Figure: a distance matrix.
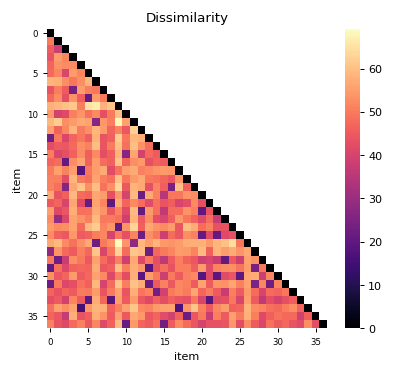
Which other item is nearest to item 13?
29
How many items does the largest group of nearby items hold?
5
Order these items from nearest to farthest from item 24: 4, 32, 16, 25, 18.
25, 4, 32, 16, 18
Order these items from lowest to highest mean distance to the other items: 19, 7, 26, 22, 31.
22, 31, 7, 19, 26
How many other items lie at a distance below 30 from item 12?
4
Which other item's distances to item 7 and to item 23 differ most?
3
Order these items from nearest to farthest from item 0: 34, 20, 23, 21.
21, 34, 23, 20
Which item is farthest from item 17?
19
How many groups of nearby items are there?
12
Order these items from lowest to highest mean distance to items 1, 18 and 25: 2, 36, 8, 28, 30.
28, 30, 2, 36, 8
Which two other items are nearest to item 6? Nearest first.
26, 11
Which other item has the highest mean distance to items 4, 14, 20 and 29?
11
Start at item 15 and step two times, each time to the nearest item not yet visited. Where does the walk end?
10
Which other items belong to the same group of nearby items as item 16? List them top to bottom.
2, 19
